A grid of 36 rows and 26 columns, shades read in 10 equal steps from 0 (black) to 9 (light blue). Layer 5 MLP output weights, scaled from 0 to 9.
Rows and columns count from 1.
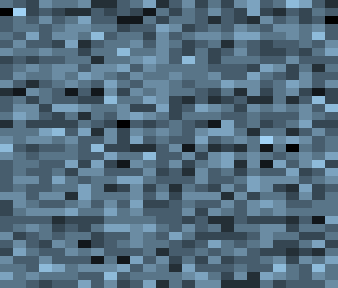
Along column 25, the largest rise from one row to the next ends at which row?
13
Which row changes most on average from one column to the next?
21
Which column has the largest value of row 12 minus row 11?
3
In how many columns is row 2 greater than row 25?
5
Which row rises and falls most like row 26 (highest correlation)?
27
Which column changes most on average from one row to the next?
25
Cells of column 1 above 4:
15
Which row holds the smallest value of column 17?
16
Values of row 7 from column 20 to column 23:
4 3 3 4
